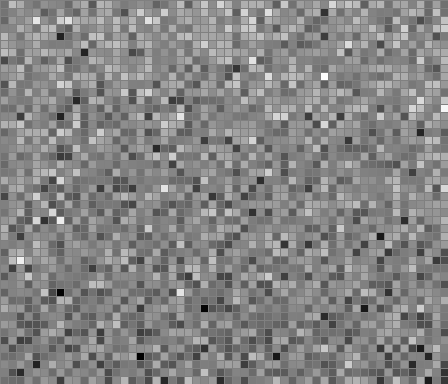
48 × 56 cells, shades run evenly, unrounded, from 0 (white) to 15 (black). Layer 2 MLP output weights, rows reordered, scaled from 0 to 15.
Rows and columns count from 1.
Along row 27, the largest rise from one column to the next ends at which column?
8
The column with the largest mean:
11
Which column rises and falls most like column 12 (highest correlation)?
35
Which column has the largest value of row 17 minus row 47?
53
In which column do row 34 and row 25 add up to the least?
52
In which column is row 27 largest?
32
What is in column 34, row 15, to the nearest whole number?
5
